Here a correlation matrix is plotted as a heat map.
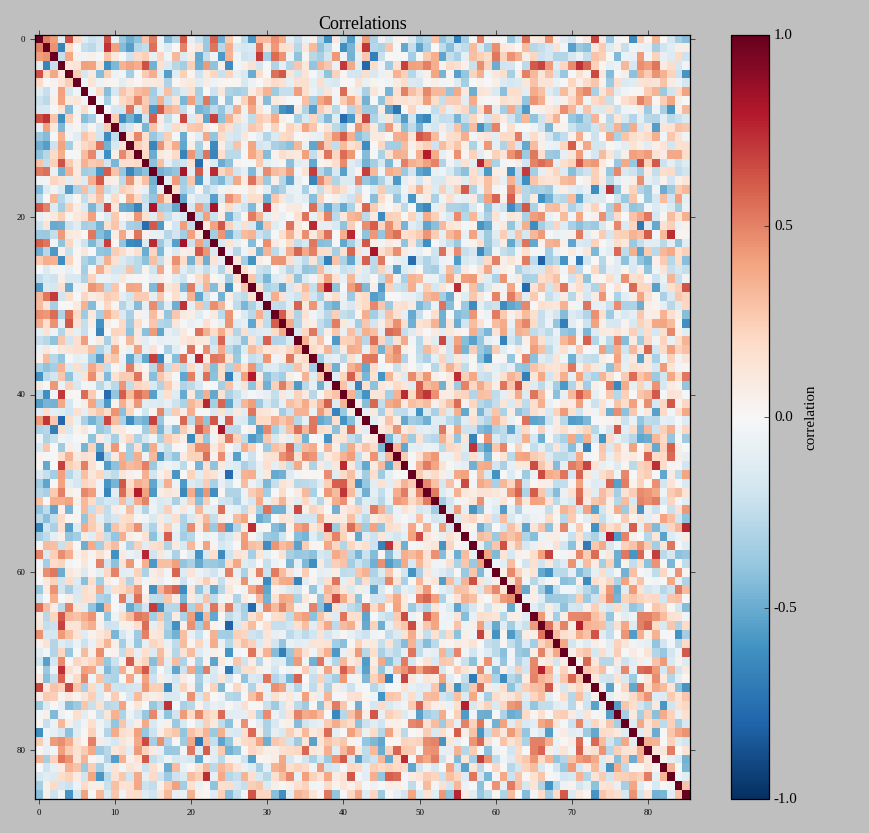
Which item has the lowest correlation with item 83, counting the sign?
8
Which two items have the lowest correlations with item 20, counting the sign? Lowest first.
45, 25
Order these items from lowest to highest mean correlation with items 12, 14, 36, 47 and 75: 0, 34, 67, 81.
0, 67, 34, 81
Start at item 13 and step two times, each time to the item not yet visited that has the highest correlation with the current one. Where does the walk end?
40
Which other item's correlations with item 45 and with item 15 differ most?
59
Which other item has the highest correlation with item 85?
55
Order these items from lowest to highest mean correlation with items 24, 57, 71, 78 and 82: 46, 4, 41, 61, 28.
4, 61, 28, 46, 41
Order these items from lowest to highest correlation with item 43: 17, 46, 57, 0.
17, 57, 46, 0
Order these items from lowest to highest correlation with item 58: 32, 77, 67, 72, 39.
32, 72, 39, 77, 67
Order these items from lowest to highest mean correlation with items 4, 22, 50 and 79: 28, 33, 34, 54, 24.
34, 24, 28, 33, 54
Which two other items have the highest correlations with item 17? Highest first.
75, 56
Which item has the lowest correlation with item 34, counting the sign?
61
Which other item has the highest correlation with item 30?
19
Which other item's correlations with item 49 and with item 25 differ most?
66
